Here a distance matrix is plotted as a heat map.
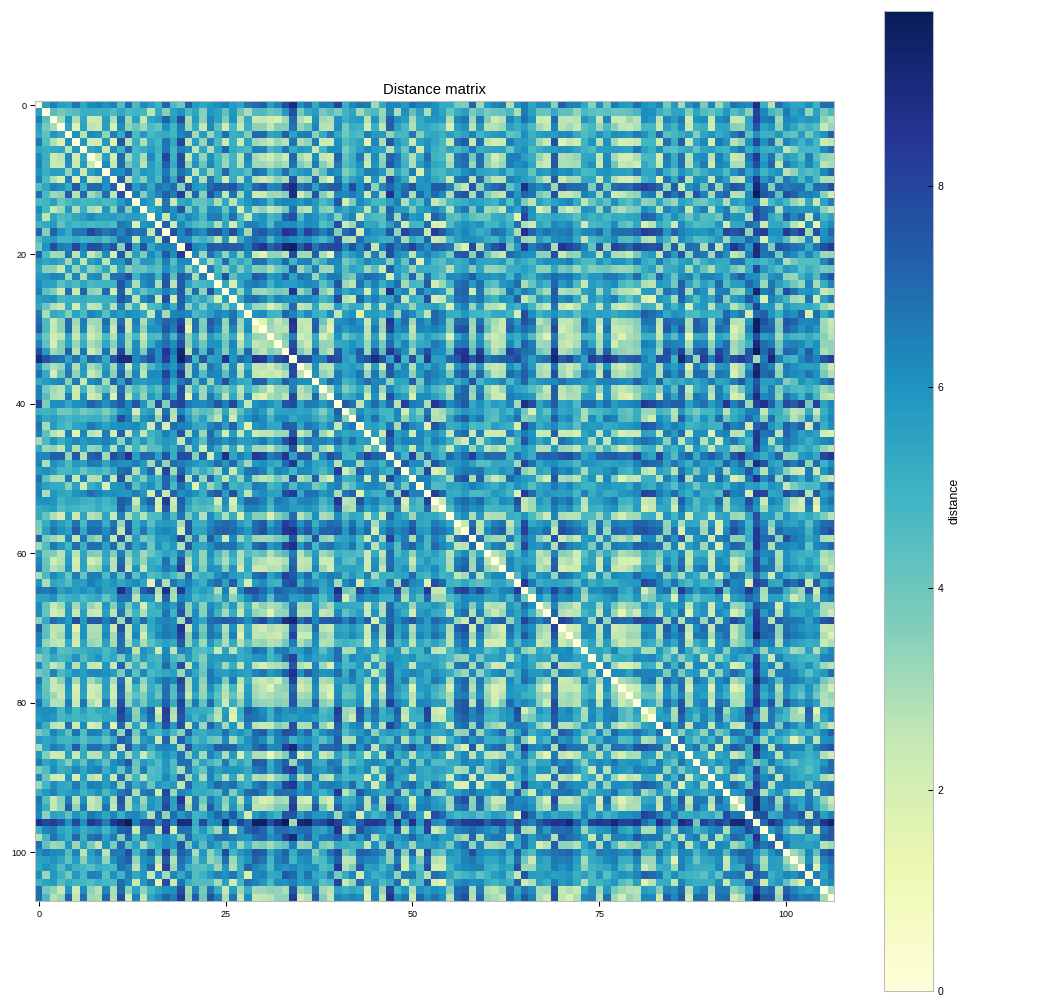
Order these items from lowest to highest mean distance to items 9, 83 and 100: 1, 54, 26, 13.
54, 13, 26, 1
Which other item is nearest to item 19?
57
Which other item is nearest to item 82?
26
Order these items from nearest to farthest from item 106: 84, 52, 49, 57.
52, 49, 84, 57
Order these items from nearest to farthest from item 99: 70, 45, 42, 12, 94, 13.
70, 94, 12, 42, 13, 45
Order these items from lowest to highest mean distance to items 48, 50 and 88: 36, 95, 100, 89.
95, 36, 89, 100
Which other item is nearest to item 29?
30
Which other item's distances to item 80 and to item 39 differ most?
20
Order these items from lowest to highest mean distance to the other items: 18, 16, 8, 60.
60, 8, 16, 18
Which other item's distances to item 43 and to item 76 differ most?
40
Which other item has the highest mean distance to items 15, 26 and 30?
96
